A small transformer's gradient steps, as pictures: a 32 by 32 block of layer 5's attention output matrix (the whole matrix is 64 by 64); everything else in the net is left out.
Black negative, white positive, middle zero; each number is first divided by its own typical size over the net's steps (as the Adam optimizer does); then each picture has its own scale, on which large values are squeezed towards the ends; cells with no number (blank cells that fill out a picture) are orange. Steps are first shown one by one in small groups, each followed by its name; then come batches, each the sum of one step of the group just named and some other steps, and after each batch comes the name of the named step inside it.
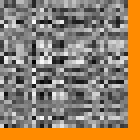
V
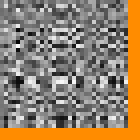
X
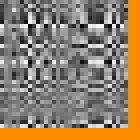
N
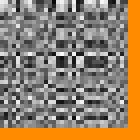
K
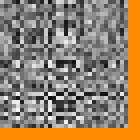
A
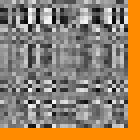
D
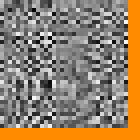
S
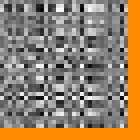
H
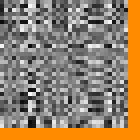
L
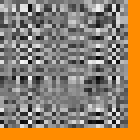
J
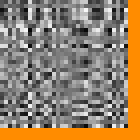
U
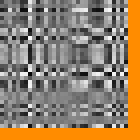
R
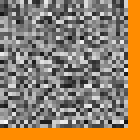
V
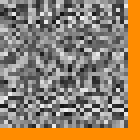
D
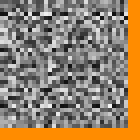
U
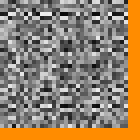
S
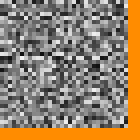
A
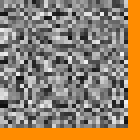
X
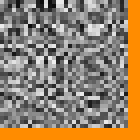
N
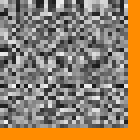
K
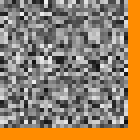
V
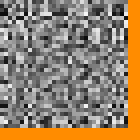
U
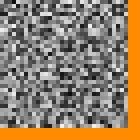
N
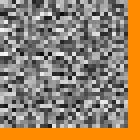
X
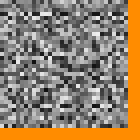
V
